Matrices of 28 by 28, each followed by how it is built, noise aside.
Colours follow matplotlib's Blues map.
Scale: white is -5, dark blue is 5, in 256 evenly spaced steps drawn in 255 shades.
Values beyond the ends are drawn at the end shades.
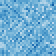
Hankel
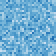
repeating columns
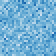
Hankel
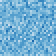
repeating columns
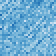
Hankel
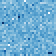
sparse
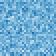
repeating columns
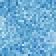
smooth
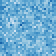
smooth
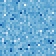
sparse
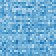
blocks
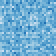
blocks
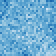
smooth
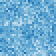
smooth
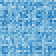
blocks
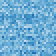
blocks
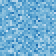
repeating rows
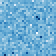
sparse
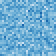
repeating rows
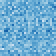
repeating columns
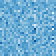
uneven columns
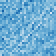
Hankel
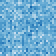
blocks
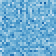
blocks
